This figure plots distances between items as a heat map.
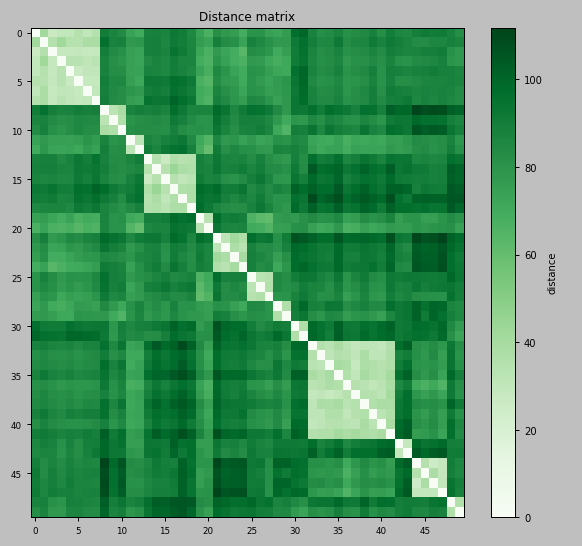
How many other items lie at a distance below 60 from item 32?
9
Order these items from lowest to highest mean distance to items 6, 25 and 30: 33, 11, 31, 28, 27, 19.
27, 19, 31, 11, 28, 33
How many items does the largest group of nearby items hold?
10
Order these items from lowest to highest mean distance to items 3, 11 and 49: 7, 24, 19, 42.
7, 19, 24, 42
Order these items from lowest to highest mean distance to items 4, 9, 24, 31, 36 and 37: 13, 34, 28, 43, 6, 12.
34, 6, 12, 28, 13, 43
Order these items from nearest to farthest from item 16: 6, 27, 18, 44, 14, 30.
18, 14, 27, 44, 6, 30
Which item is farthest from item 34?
17
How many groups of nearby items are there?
13
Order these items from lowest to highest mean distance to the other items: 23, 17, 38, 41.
38, 41, 23, 17
